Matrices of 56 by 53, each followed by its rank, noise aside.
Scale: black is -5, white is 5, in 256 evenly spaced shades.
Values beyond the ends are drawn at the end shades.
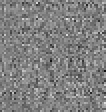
eight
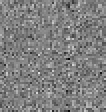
eight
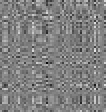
three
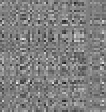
four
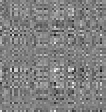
three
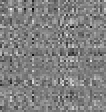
four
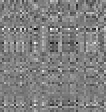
three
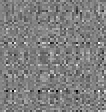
four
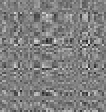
three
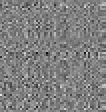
six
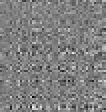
four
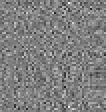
six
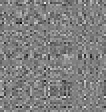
four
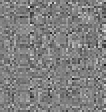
six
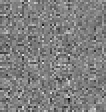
eight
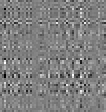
three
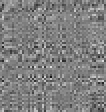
four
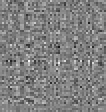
six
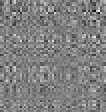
three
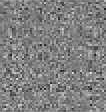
eight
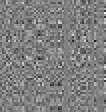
four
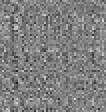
six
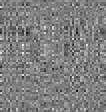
four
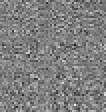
eight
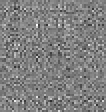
six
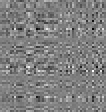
three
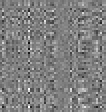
three
